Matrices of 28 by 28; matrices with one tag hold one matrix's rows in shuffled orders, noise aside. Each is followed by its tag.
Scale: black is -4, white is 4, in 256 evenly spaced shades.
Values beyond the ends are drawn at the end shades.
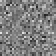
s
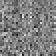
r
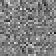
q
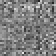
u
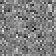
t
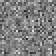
t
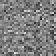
u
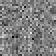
r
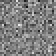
t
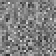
q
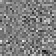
s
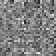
u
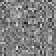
t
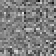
u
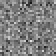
q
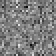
t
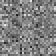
r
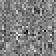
t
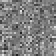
r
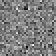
t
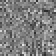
s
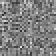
r
